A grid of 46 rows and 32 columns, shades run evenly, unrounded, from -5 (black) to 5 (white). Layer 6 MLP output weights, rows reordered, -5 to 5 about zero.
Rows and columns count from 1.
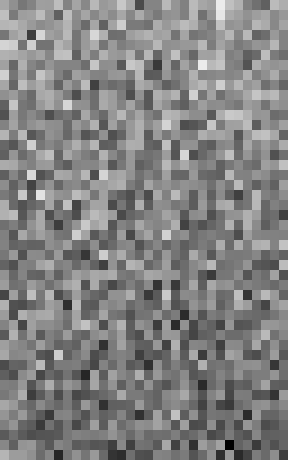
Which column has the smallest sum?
17
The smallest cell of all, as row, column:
45, 26
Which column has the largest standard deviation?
25
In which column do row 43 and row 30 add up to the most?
19
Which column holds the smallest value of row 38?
10
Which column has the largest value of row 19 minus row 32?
21
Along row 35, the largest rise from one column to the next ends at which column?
20
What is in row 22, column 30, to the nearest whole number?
-1
